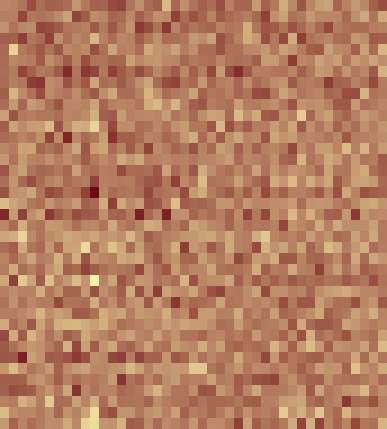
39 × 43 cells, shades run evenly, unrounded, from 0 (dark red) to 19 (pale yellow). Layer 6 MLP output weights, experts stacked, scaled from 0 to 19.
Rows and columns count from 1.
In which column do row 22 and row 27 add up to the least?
18
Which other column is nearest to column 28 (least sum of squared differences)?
26
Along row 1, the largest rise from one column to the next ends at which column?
19
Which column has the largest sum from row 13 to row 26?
3
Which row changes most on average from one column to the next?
20
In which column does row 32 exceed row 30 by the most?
35
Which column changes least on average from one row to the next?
12
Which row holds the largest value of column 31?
32
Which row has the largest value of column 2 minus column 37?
9
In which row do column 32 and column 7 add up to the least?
28
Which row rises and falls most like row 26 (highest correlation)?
37
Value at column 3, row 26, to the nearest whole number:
16
